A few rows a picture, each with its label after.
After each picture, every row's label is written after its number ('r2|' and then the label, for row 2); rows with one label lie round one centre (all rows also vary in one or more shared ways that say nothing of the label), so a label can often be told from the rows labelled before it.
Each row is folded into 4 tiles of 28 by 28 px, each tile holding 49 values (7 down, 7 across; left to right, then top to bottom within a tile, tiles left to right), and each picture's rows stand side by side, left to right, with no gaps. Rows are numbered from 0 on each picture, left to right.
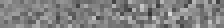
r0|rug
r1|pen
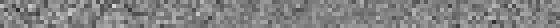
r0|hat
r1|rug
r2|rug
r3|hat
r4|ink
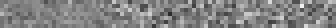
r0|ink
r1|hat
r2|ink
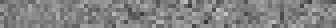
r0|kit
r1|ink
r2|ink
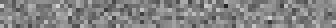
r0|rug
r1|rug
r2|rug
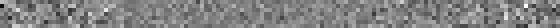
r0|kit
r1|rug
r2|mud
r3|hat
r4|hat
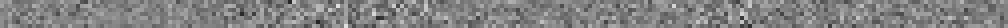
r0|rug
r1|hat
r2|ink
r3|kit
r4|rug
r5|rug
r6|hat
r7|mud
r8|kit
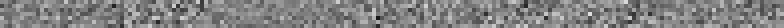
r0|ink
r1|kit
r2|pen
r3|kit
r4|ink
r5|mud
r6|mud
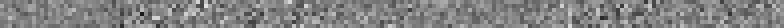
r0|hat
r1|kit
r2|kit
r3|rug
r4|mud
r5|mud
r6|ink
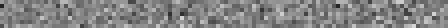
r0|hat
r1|kit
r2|kit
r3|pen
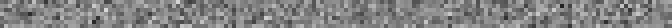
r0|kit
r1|mud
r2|kit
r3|rug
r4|rug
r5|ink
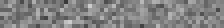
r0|hat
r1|pen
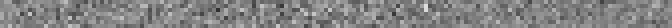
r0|mud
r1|hat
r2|rug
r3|hat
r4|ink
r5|kit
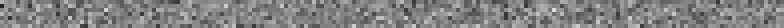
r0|hat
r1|ink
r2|ink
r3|rug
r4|rug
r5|mud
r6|pen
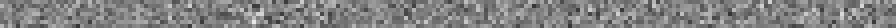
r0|rug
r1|hat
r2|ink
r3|ink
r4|kit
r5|pen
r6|ink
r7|hat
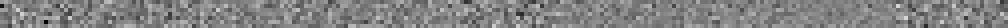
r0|ink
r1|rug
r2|mud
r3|kit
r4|hat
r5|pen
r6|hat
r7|kit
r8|rug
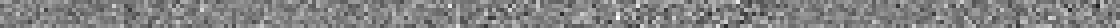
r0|hat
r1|hat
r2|kit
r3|hat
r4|mud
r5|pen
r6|pen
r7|kit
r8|ink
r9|hat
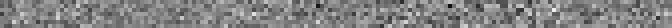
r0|ink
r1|kit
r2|mud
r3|rug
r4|kit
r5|rug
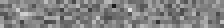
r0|mud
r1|ink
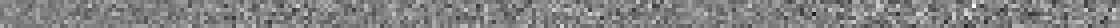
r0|rug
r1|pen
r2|ink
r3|kit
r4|ink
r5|hat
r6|hat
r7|hat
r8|mud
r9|ink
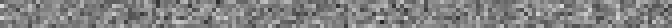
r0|kit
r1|ink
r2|pen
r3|rug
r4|pen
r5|mud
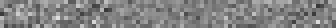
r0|kit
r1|hat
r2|ink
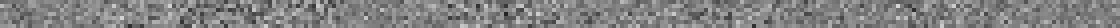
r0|kit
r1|rug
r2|mud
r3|pen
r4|hat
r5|kit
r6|mud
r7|kit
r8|kit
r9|mud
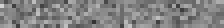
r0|mud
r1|rug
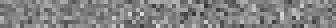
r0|kit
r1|pen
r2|hat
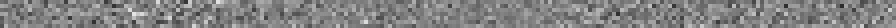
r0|hat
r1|ink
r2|rug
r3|ink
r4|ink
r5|ink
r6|hat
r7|ink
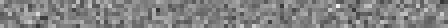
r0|ink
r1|hat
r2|kit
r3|kit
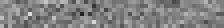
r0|pen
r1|ink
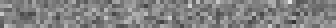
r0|mud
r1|hat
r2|mud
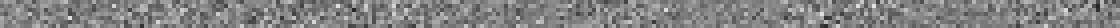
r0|mud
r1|hat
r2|mud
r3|kit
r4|rug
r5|mud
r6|ink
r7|hat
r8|kit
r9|mud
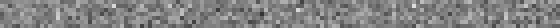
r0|ink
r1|hat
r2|pen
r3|kit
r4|rug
